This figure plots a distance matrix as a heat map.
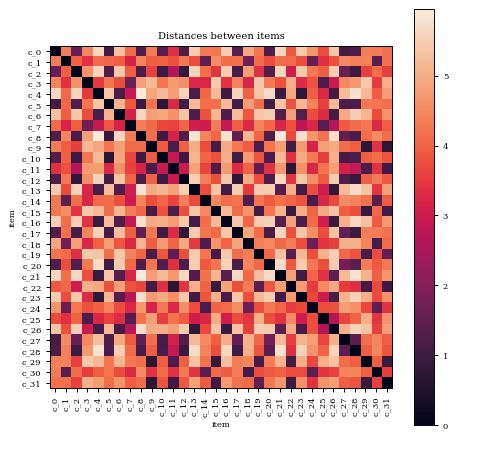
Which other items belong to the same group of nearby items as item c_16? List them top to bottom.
c_4, c_6, c_13, c_21, c_23, c_26
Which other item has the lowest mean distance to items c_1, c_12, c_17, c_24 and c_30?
c_14
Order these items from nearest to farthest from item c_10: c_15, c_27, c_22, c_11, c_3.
c_27, c_11, c_22, c_15, c_3
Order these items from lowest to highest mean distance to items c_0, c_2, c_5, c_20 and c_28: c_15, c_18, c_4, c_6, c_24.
c_15, c_24, c_18, c_6, c_4
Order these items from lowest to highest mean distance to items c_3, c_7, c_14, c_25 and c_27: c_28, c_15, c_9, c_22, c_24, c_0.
c_24, c_0, c_28, c_22, c_9, c_15
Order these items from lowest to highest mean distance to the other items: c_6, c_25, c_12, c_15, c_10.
c_10, c_12, c_25, c_15, c_6
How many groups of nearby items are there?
5
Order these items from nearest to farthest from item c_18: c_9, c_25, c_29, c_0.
c_25, c_9, c_29, c_0
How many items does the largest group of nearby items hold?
10
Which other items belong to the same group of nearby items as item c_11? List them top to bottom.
c_9, c_15, c_19, c_22, c_29, c_31
